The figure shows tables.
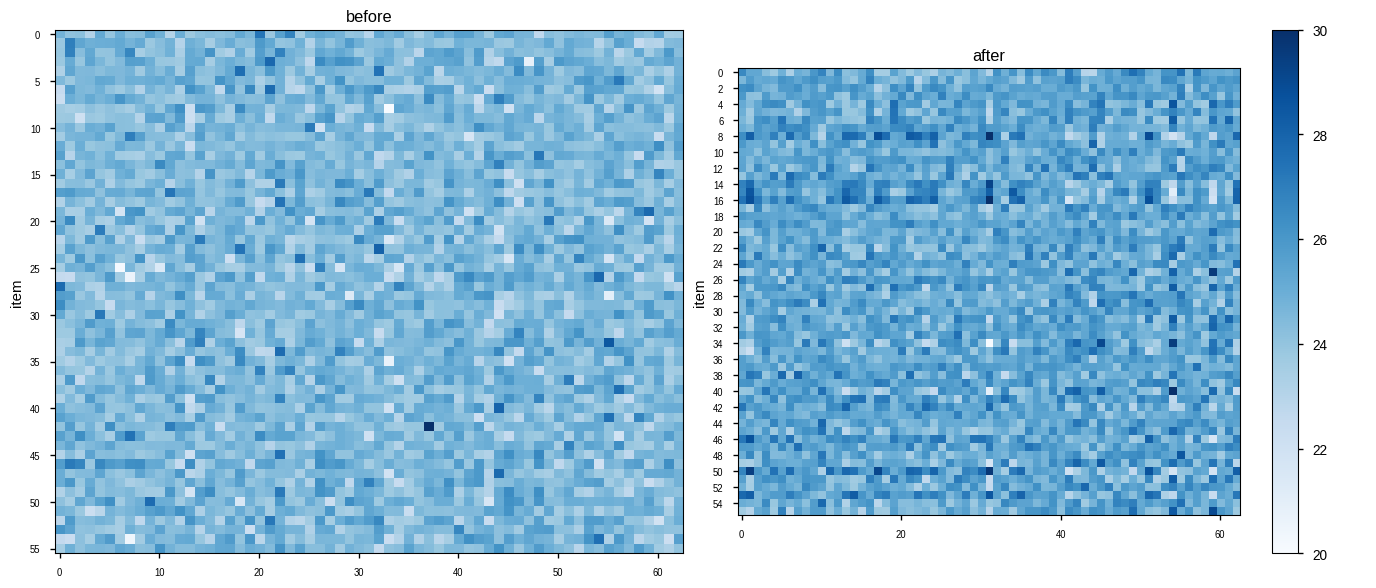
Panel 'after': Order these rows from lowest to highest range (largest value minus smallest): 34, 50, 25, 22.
22, 25, 50, 34
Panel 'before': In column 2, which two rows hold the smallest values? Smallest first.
9, 37
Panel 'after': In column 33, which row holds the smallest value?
38
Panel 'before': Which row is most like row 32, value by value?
31
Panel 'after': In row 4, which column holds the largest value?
54
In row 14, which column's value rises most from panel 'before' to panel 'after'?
31
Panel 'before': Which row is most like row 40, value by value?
47
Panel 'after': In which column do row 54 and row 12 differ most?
55
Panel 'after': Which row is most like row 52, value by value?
17
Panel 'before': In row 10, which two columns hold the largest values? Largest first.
25, 42
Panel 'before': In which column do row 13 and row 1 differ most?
1
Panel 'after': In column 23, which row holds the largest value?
42
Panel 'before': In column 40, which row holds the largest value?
53
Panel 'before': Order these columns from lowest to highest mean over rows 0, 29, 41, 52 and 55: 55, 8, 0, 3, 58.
8, 3, 0, 58, 55
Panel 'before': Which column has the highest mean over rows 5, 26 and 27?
56
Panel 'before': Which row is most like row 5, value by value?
38
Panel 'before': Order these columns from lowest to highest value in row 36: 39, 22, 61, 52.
61, 52, 39, 22
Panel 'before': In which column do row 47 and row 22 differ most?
44
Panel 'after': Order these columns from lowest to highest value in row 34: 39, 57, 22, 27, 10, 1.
1, 22, 57, 39, 27, 10
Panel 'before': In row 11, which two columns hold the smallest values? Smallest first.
41, 60
